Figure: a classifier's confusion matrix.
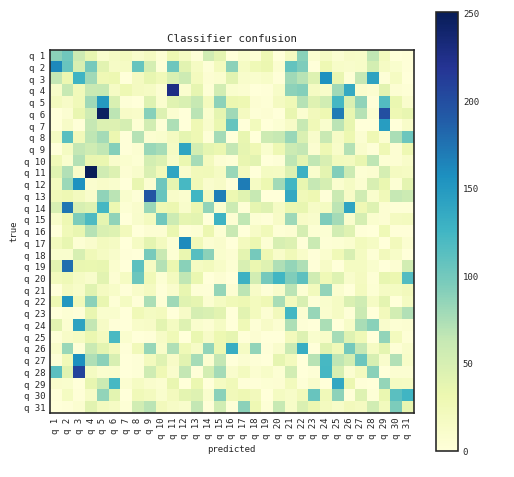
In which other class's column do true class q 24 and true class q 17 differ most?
q 3
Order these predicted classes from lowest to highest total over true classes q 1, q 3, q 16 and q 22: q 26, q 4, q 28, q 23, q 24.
q 23, q 26, q 24, q 28, q 4
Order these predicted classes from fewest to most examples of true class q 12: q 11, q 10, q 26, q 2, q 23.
q 26, q 11, q 23, q 2, q 10
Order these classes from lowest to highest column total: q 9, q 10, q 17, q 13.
q 10, q 17, q 13, q 9
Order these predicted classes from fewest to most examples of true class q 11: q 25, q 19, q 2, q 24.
q 19, q 24, q 2, q 25
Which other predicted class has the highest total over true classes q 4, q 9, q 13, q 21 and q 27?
q 15
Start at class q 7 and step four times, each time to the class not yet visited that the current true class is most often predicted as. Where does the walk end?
q 5
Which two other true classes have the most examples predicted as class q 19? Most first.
q 20, q 8
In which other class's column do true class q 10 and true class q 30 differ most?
q 31
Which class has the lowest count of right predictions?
q 17
